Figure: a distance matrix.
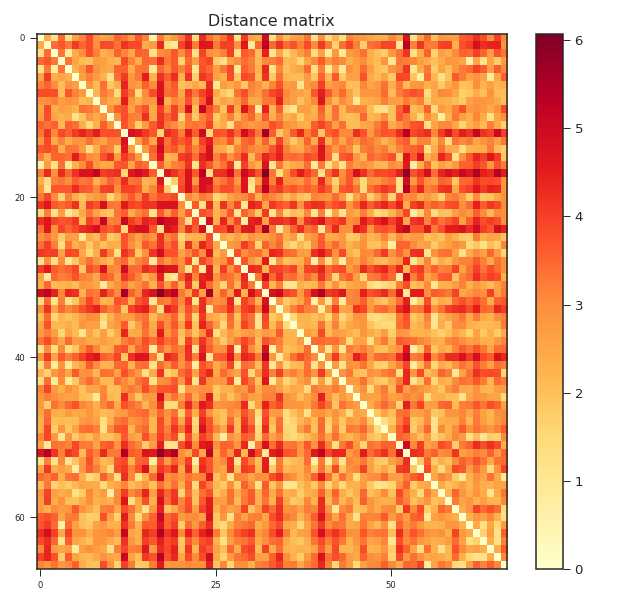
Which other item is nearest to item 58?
13
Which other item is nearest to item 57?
10
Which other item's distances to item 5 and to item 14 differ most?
54
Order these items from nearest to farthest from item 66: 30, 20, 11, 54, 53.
11, 30, 20, 53, 54
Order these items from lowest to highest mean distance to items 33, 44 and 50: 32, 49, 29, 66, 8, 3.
3, 49, 8, 66, 29, 32
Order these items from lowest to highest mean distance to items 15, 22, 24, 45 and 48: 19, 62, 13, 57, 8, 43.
43, 8, 57, 13, 19, 62
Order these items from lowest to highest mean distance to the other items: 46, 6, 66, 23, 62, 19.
6, 66, 46, 62, 19, 23
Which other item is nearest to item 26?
50
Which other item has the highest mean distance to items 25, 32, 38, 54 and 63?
17
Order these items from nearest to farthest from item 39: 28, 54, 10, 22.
28, 22, 54, 10
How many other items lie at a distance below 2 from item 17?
4
